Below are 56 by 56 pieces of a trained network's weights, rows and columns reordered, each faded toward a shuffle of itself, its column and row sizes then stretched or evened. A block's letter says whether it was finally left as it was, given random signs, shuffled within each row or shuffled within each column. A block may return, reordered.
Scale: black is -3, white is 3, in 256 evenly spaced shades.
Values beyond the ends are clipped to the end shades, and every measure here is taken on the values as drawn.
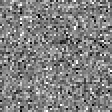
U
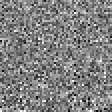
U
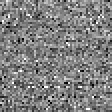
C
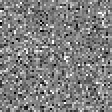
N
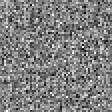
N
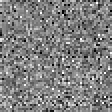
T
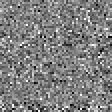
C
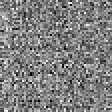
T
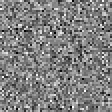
U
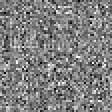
T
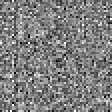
T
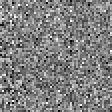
N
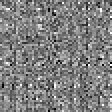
T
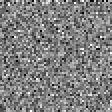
C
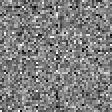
U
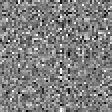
T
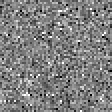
C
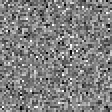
N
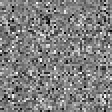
T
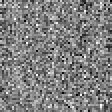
N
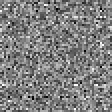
U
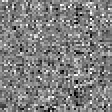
T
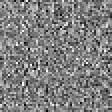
T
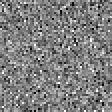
N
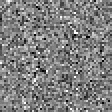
N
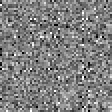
T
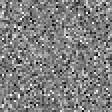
N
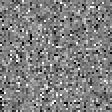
N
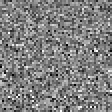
C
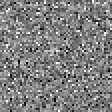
C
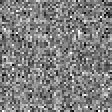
T
